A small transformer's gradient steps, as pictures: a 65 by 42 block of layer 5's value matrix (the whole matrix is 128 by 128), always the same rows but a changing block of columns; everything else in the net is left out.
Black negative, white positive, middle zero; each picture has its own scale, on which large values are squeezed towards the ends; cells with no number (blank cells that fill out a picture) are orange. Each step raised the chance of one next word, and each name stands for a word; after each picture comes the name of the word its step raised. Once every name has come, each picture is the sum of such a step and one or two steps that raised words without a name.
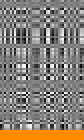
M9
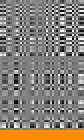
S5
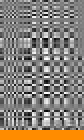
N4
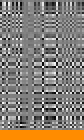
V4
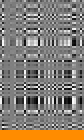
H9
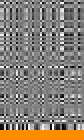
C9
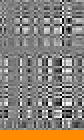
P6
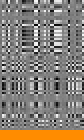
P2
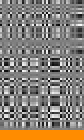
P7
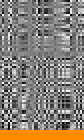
C9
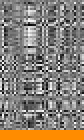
P2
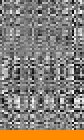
M9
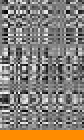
M9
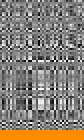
H9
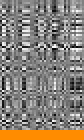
P2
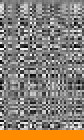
S5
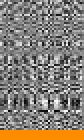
H9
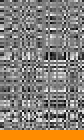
N4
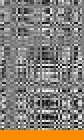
V4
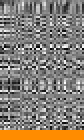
V4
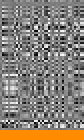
S5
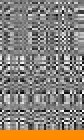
C9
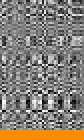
H9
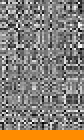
C9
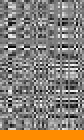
P7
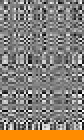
C9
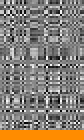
M9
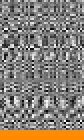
H9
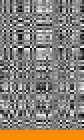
P2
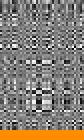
H9
